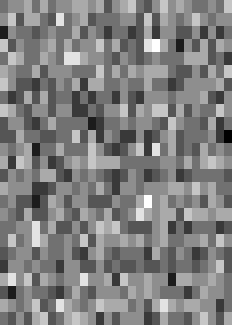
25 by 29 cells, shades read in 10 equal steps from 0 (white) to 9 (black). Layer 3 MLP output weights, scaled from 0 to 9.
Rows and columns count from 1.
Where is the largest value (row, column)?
11, 29
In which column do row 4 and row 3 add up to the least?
19
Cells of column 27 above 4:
9
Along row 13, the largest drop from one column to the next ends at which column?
3
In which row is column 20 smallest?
4
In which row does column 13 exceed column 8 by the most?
2
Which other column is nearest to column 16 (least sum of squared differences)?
23
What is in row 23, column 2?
8
